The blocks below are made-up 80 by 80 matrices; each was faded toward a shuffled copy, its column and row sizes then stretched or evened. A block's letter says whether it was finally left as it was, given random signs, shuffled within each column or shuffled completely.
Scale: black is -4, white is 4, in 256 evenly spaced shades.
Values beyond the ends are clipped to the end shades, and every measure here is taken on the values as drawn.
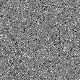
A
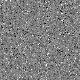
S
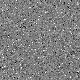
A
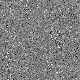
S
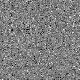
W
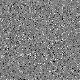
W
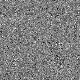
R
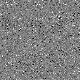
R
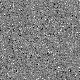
S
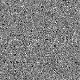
W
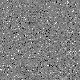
W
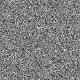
R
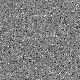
A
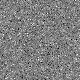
A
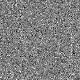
R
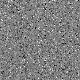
S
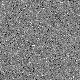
A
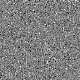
W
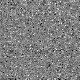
W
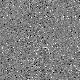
R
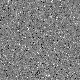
A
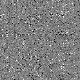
W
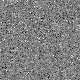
A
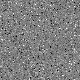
S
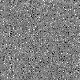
W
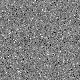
A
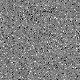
W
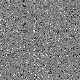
W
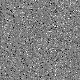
S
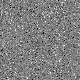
S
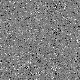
R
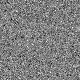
A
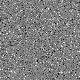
A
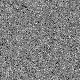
A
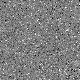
A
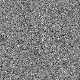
R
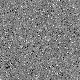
A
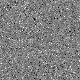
A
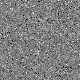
S
